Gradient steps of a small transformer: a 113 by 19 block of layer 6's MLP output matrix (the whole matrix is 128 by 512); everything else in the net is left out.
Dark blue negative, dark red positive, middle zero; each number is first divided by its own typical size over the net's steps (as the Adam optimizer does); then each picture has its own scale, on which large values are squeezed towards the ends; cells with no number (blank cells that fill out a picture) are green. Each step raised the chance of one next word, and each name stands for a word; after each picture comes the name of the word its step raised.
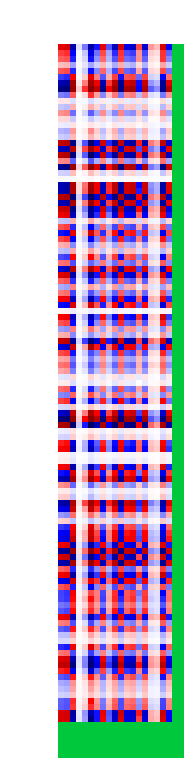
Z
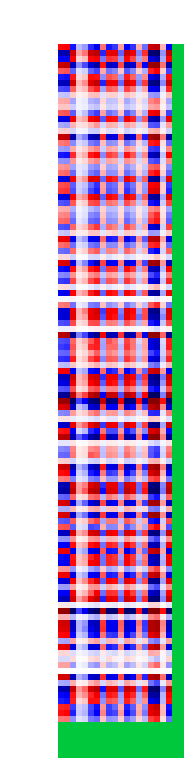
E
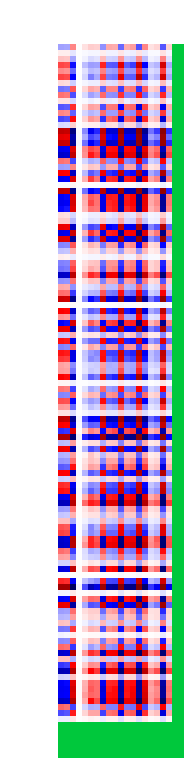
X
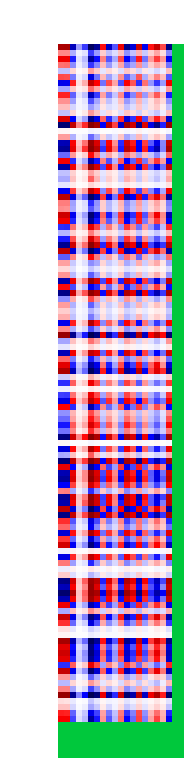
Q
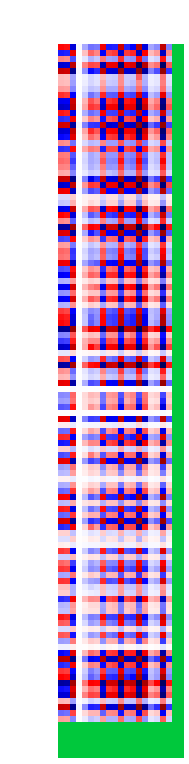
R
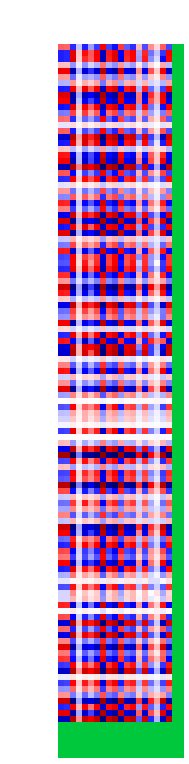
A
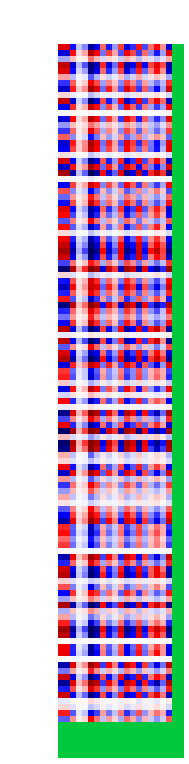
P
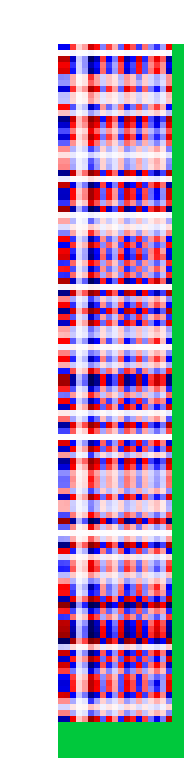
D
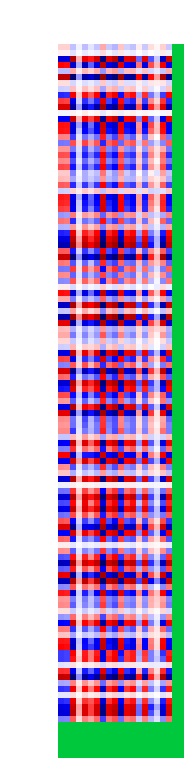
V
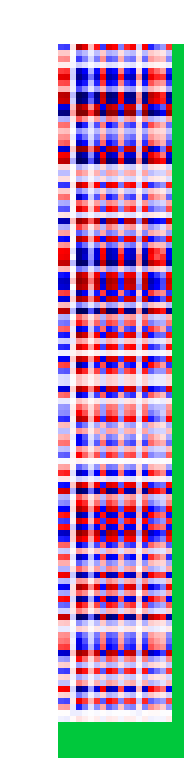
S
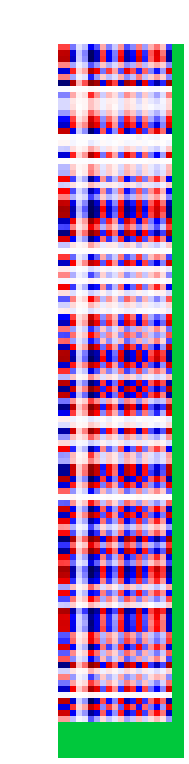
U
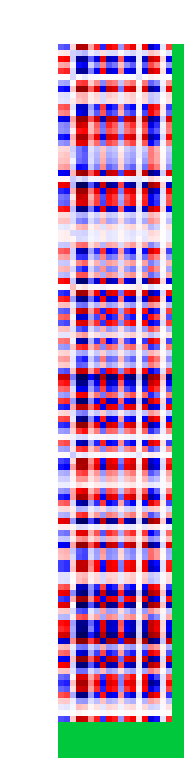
D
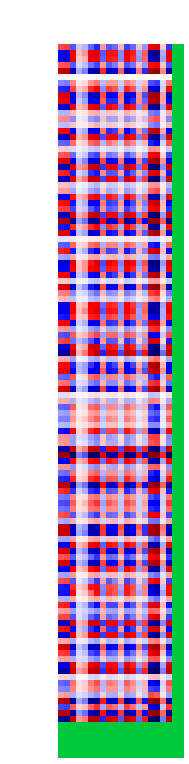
A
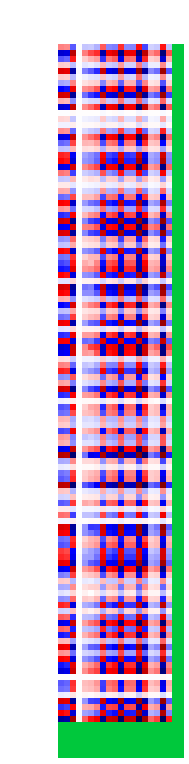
A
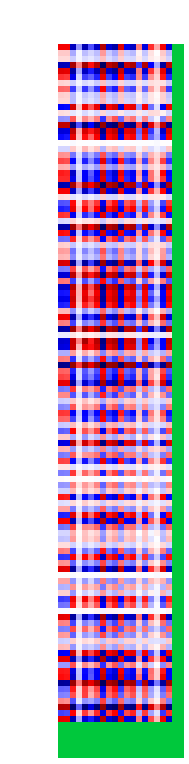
R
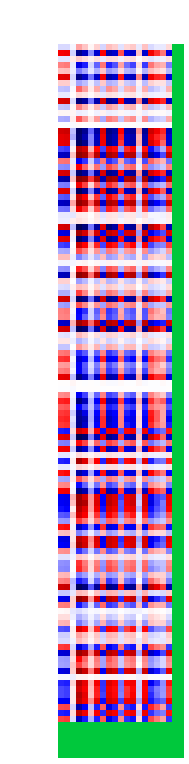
X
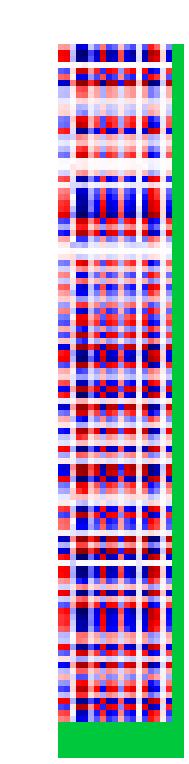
U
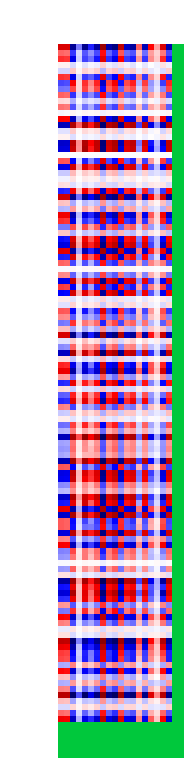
Q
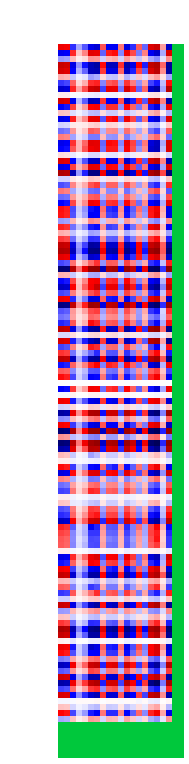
P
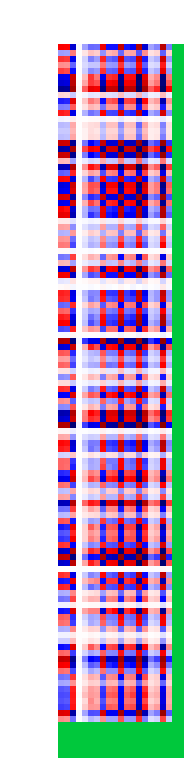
Z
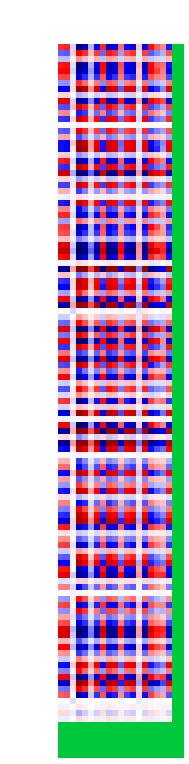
P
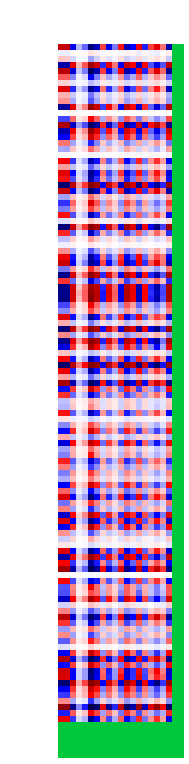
R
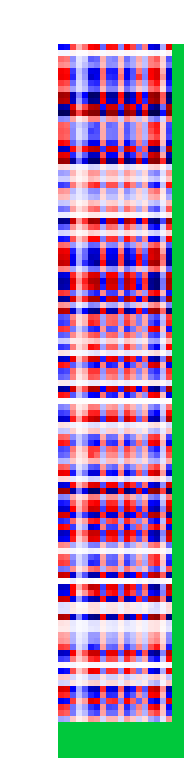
S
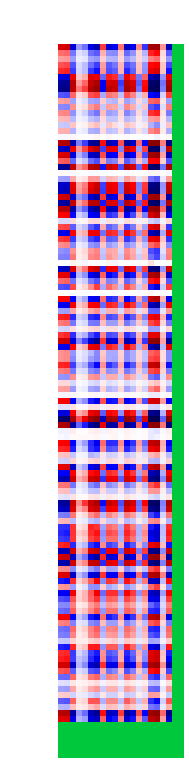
Z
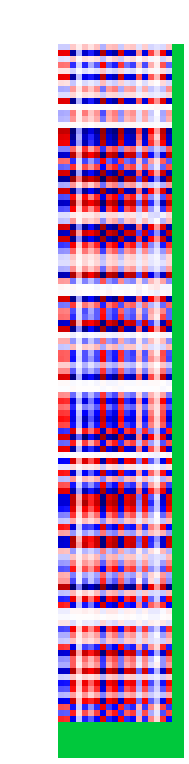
X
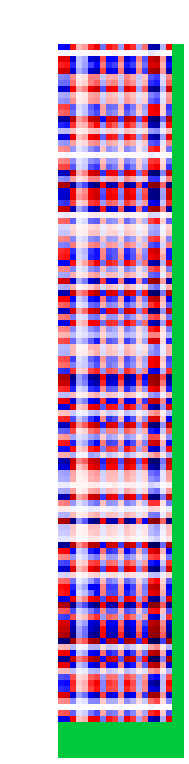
D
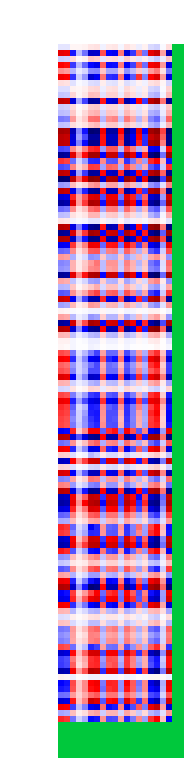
X
